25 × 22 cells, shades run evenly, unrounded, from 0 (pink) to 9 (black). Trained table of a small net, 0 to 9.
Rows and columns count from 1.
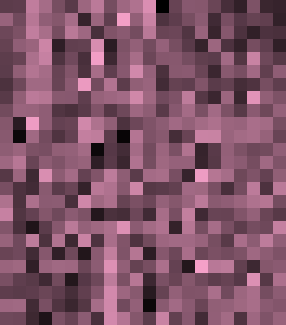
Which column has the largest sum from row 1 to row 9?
19
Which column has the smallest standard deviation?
14
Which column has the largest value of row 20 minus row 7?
7
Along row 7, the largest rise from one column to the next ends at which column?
8
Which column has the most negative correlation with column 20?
6
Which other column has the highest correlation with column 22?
9
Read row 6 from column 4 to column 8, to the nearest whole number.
3 5 4 6 3
